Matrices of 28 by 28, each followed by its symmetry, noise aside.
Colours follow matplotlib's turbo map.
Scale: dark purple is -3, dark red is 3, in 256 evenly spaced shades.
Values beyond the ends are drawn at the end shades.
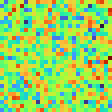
symmetric across the other diagonal.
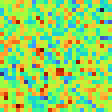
symmetric across the other diagonal.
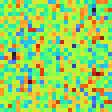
mirrored top to bottom.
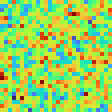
no symmetry.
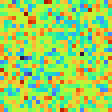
same after a half turn.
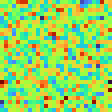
antisymmetric.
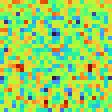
mirrored left to right.
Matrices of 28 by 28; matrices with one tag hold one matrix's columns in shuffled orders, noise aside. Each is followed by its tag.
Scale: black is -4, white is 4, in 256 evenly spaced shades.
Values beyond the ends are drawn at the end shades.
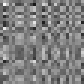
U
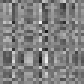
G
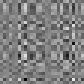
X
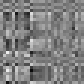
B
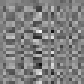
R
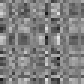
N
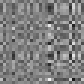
X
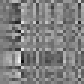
G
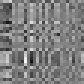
G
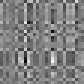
G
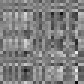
B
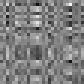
U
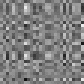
X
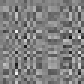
R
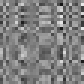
U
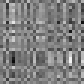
G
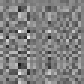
R
